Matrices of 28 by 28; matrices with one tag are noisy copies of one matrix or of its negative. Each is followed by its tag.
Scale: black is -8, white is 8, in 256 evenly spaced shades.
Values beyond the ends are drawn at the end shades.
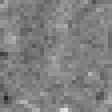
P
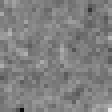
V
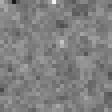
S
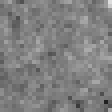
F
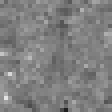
P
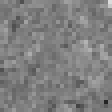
F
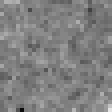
V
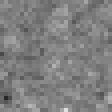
P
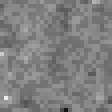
P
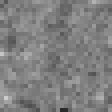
P
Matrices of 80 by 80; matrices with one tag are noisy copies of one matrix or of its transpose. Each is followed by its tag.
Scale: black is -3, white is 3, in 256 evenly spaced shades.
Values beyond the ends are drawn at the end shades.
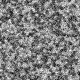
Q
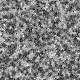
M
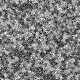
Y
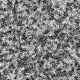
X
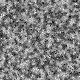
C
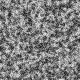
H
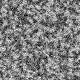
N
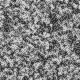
Y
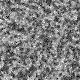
H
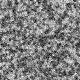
X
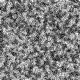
C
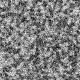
X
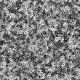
Q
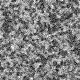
Y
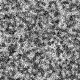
M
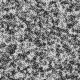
M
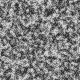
M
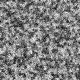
N
